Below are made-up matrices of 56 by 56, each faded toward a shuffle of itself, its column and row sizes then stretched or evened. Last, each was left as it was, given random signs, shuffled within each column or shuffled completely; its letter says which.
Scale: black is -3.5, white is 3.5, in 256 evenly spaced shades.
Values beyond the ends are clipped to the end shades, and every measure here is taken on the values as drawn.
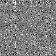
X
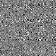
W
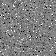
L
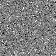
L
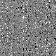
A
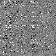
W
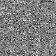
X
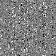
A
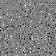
W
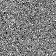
L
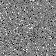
L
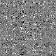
X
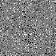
X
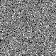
L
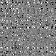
W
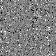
A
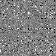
X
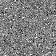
L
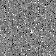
A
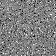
L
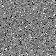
L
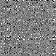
W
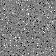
L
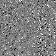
A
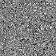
X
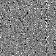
A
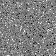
L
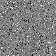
L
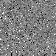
L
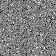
L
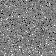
L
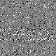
X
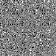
W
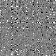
W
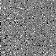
X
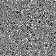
A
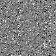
A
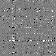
W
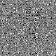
X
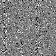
A
